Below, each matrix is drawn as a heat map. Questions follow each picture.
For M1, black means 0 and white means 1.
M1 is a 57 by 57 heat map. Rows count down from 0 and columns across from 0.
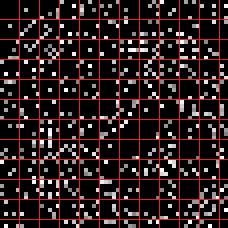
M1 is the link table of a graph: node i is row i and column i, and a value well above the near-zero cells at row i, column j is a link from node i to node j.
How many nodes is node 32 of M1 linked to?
8
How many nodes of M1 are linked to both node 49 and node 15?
5
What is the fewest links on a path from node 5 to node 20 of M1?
3
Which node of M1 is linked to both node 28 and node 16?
node 55
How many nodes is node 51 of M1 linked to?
10
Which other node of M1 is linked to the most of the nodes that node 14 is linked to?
node 10
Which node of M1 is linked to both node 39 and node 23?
node 24
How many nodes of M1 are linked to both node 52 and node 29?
2
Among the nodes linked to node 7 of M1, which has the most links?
node 12
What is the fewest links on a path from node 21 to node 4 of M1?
4
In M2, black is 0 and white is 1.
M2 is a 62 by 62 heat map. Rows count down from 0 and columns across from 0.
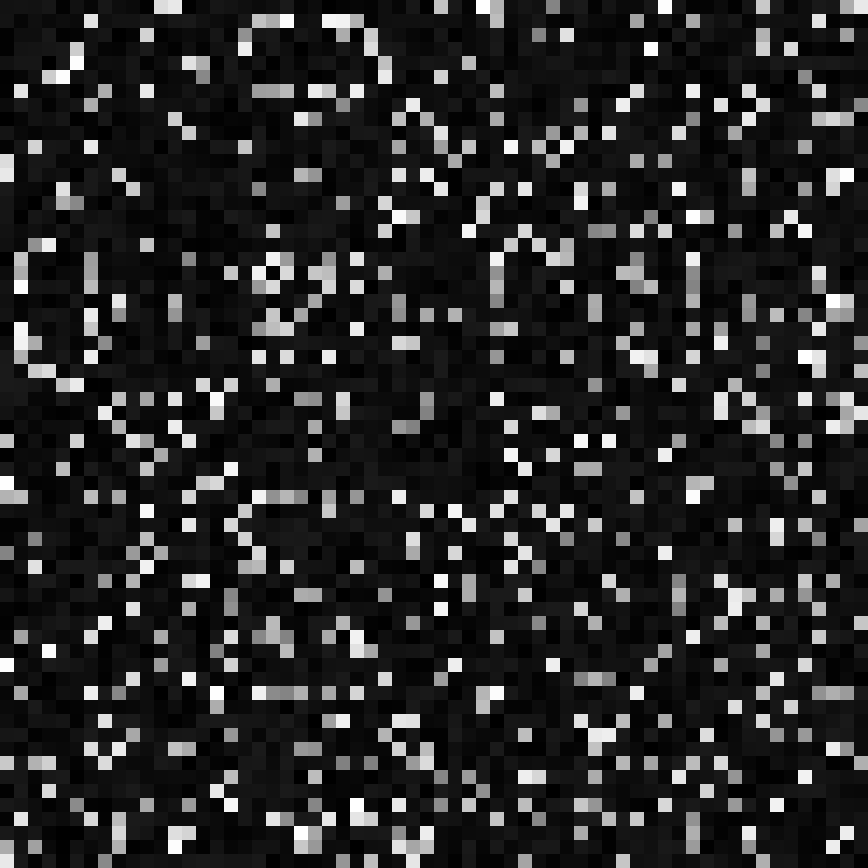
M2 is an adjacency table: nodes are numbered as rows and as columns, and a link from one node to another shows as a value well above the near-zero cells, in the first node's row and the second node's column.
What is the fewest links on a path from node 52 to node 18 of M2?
3
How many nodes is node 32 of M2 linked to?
5
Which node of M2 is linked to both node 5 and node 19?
node 27
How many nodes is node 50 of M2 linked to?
4
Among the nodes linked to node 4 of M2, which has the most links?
node 13
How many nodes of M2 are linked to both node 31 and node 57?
5
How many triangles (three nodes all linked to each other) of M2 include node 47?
6
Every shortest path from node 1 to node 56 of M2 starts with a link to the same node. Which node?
node 49
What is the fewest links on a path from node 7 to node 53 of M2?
2
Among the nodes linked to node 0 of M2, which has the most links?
node 35
